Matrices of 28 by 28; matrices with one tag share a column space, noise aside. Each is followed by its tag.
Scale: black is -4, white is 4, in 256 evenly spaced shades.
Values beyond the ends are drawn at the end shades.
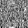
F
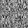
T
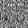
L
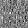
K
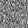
L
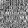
K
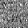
L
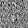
L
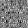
K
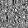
K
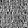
K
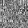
K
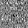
L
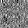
T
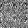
L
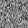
L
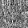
K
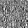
F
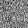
L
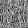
K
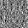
K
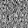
L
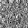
T
